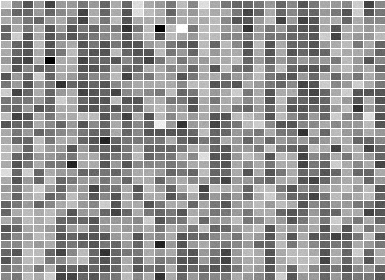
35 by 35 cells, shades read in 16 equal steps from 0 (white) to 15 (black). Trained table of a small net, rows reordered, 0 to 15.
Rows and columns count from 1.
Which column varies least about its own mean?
24
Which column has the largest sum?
10
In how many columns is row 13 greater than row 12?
12
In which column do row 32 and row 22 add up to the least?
3
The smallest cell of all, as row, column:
4, 17
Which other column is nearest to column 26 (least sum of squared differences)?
22
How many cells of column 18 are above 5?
27
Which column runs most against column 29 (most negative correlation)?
21
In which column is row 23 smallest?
5
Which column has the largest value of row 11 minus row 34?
28
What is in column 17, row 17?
10
